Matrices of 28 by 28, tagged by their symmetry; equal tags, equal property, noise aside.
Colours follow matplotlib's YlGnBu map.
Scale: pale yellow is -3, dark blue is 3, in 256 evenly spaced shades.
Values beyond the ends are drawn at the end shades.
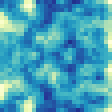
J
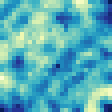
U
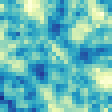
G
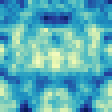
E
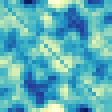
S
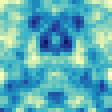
E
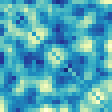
U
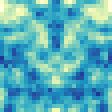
E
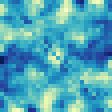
S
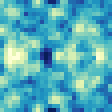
J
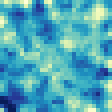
G
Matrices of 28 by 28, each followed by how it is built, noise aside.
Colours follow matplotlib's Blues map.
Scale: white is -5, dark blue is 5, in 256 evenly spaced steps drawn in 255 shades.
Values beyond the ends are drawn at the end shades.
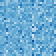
uneven columns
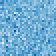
uneven columns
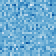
uneven rows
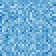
low rank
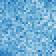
smooth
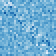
banded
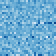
uneven rows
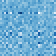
low rank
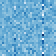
uneven columns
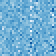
uneven columns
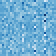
uneven columns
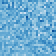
upper triangular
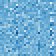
uneven columns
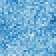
smooth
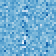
uneven columns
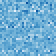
uneven rows
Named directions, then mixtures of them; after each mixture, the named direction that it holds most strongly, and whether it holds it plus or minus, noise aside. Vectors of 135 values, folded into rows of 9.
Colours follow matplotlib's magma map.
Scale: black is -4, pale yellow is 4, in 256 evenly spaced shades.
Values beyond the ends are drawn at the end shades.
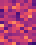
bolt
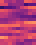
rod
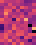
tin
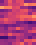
rod, minus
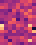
tin, minus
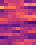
rod, minus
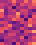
bolt, minus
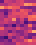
rod, minus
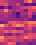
rod, plus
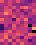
tin, plus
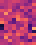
tin, plus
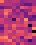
tin, plus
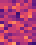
bolt, plus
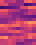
rod, plus
